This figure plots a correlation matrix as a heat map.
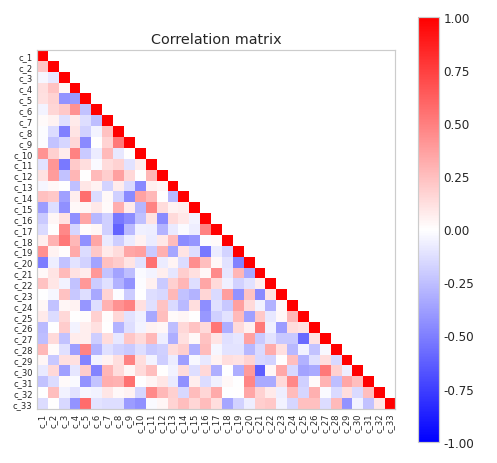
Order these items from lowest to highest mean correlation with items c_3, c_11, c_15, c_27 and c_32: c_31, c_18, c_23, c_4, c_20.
c_23, c_18, c_4, c_31, c_20
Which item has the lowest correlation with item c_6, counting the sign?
c_30
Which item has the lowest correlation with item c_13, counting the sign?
c_10
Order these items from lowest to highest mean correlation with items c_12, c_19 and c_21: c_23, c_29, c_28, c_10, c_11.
c_23, c_28, c_29, c_11, c_10
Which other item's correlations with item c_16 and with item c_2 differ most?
c_12
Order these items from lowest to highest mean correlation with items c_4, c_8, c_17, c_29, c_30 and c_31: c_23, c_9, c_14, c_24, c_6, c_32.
c_14, c_6, c_23, c_32, c_24, c_9
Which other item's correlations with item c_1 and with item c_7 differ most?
c_20
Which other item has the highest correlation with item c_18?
c_3
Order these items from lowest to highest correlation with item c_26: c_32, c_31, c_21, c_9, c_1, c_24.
c_1, c_9, c_31, c_24, c_32, c_21
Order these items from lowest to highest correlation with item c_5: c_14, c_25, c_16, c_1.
c_25, c_1, c_16, c_14
